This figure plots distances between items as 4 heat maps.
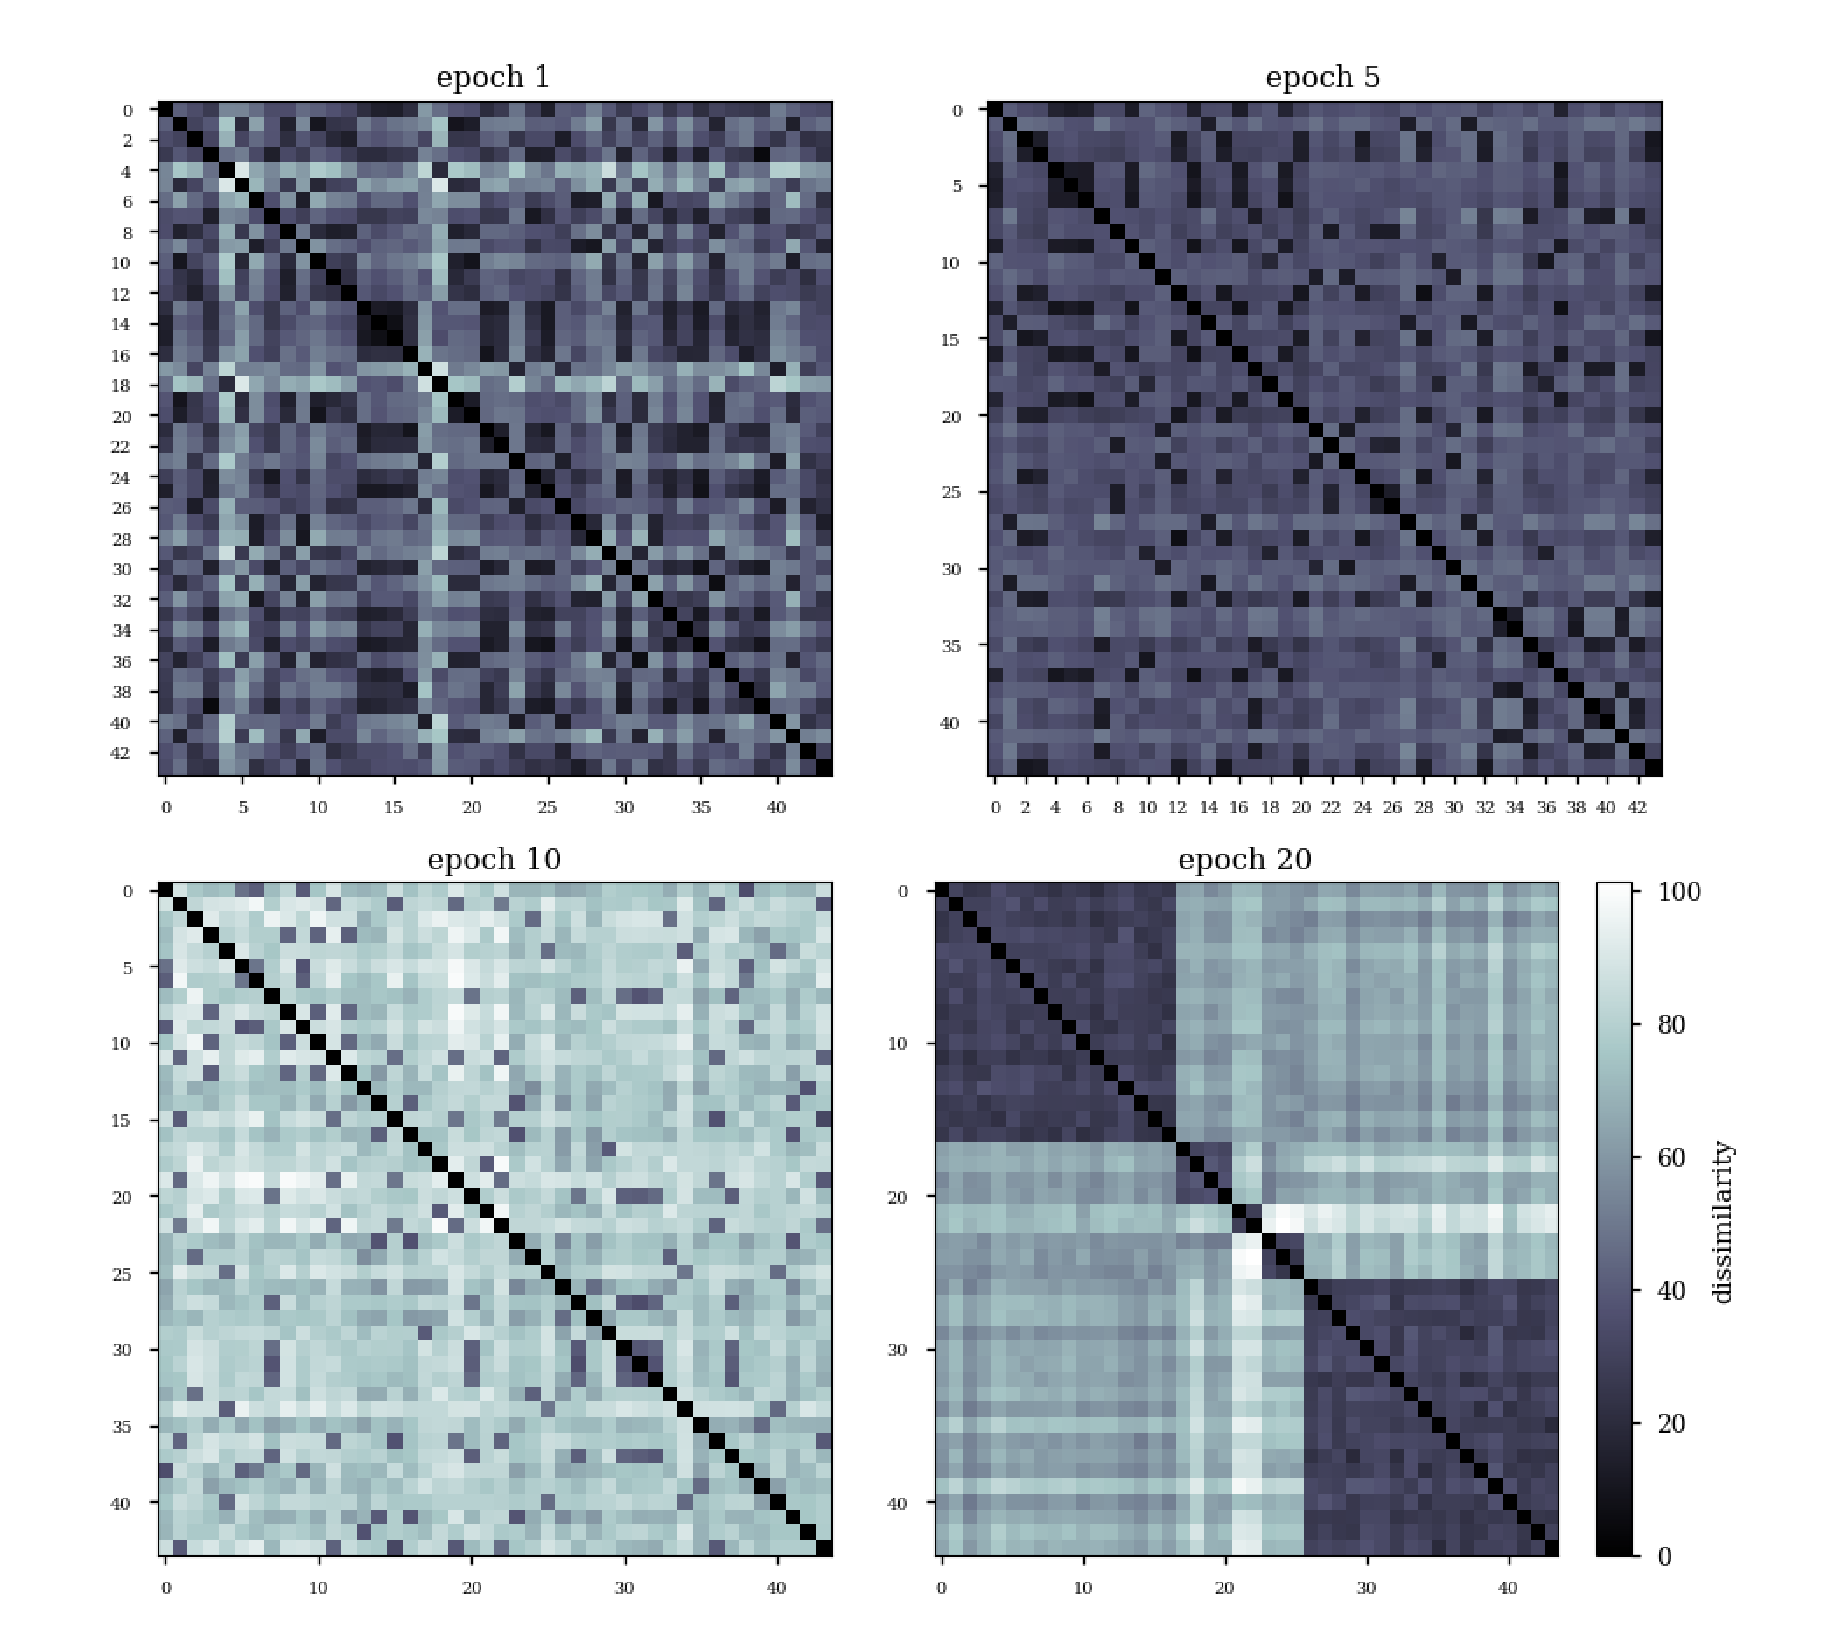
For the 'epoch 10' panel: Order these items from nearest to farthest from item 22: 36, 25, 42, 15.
36, 15, 42, 25
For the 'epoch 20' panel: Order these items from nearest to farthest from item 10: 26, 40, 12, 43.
12, 40, 26, 43
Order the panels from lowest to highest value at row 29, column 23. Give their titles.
epoch 5, epoch 1, epoch 20, epoch 10
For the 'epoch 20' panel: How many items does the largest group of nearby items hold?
18
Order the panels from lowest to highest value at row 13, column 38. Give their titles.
epoch 1, epoch 5, epoch 20, epoch 10
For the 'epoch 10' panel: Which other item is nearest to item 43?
15
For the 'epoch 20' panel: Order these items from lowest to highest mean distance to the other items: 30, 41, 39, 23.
41, 30, 39, 23
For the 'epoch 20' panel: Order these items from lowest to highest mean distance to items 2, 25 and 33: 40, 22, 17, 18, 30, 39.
40, 30, 39, 17, 18, 22
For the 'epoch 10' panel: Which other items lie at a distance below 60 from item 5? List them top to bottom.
0, 6, 9, 38
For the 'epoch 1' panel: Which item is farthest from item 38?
17
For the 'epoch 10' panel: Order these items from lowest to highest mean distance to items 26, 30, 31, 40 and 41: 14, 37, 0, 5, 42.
37, 14, 0, 42, 5
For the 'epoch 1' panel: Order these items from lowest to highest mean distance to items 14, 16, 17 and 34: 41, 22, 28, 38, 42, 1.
22, 38, 42, 28, 1, 41
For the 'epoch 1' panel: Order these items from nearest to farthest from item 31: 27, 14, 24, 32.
14, 24, 27, 32
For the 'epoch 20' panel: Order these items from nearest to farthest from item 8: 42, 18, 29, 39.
29, 18, 42, 39
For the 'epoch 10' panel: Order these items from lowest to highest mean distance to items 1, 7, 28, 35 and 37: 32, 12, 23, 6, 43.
32, 43, 23, 12, 6
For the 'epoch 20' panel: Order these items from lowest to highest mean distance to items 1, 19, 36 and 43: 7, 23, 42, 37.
37, 42, 7, 23
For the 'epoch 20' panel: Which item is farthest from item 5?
39
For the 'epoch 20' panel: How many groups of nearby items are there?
5
